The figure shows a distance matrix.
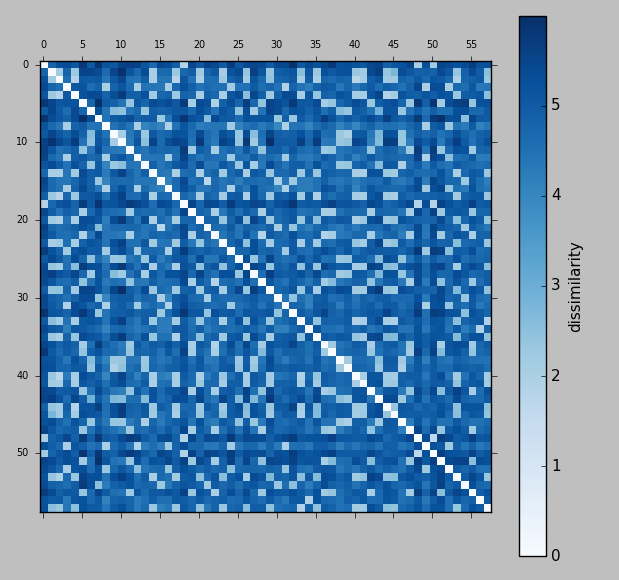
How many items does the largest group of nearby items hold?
17
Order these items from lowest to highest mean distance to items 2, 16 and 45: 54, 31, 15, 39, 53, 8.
53, 8, 31, 15, 54, 39
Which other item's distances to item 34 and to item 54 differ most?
56
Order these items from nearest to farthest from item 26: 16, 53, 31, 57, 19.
53, 57, 16, 31, 19
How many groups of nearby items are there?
7
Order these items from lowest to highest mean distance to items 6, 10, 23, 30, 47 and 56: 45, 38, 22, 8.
38, 22, 8, 45
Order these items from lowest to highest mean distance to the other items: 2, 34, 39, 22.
2, 22, 39, 34
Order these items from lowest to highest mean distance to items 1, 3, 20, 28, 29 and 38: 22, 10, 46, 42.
22, 46, 42, 10
